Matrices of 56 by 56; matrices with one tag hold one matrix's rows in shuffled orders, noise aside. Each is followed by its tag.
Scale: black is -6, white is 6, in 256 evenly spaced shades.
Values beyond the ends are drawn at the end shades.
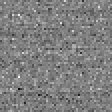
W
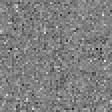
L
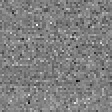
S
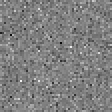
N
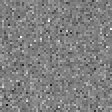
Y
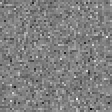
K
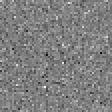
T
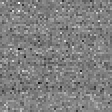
W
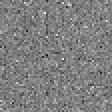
T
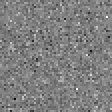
K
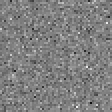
K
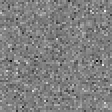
L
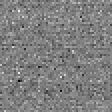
W
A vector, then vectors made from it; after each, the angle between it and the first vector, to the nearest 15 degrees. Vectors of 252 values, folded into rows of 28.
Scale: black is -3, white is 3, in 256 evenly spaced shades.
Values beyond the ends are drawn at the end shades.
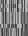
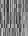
150 degrees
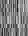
45 degrees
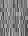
60 degrees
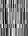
45 degrees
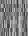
60 degrees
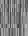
150 degrees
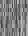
120 degrees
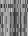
105 degrees
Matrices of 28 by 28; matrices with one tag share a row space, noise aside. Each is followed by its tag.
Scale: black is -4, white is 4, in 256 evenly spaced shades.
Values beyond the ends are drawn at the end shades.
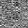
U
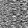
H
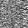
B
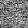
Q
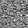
H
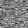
B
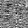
Q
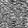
H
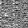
U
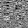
Q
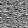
Q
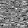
B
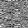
U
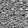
H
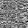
B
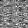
Q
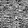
Q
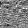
Q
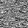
B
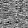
Q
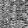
H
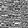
U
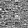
U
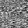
H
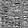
U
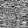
B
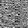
U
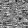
Q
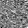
H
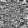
B
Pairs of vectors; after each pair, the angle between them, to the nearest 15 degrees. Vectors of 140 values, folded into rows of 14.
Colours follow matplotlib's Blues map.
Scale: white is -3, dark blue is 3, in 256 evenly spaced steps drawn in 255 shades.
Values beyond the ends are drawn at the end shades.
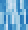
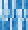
90 degrees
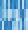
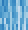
90 degrees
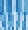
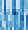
150 degrees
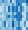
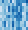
15 degrees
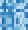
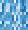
75 degrees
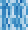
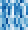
30 degrees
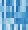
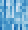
150 degrees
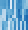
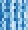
105 degrees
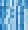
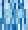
105 degrees
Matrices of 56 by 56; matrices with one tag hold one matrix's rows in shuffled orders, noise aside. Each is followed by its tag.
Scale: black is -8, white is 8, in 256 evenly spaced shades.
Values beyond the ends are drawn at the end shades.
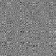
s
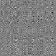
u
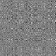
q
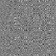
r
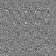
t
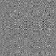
r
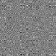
s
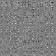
u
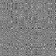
q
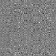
r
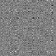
u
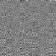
s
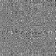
q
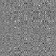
r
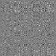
r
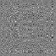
u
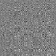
r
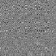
t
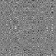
u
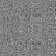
q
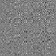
r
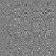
r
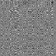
u
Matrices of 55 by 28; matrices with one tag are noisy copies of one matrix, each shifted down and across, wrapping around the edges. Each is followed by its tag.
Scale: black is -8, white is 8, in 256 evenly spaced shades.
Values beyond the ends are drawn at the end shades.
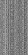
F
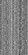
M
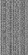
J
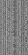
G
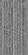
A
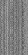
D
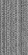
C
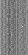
M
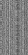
G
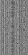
G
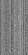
F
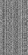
J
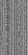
G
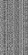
J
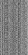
F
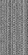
C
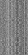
M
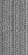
C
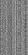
J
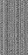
C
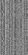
A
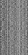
M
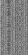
G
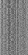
M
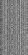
G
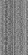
M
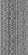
M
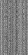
D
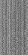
D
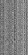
F
